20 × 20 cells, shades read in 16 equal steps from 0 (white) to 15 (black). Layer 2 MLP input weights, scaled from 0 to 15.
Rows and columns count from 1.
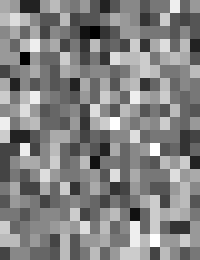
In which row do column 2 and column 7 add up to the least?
2
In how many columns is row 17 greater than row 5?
9
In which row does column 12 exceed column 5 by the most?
15
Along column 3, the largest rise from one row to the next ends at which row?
5
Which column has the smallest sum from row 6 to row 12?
14
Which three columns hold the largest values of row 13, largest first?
10, 20, 1
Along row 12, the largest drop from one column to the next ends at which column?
3
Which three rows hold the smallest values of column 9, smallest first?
18, 13, 7
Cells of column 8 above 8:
8
